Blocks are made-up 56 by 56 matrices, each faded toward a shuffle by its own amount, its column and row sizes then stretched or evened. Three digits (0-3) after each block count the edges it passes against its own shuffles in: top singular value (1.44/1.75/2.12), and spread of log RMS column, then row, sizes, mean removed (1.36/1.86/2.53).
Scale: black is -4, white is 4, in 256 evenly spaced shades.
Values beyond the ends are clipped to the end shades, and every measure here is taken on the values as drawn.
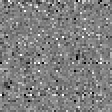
0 1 2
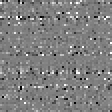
2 0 3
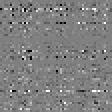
2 2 3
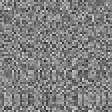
3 1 2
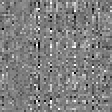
3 3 1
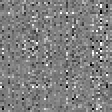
1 3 1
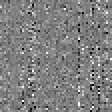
0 3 1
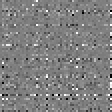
3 2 3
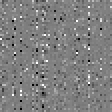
2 3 1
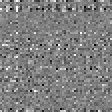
2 1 3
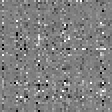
1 3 2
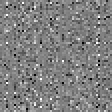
1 3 1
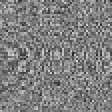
3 0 2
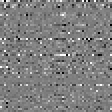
3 1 3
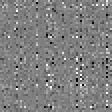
2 3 2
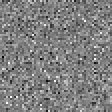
0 1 1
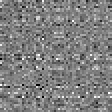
3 1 2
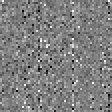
1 2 0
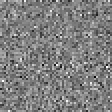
2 0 2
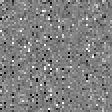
0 2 0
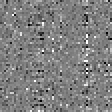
2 2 1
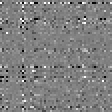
3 2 3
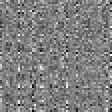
3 3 1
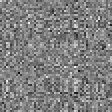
3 2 1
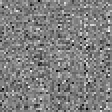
2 2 0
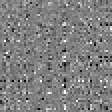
3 2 2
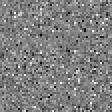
0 1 1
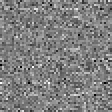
1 0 2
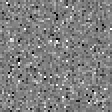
0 1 0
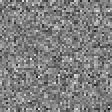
2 0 1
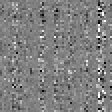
2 3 1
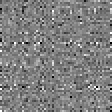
3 2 2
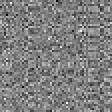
3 2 0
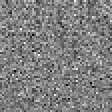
2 0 0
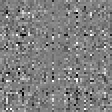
1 3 2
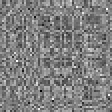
3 0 0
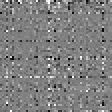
1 3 3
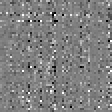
1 3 2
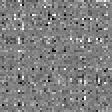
1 2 3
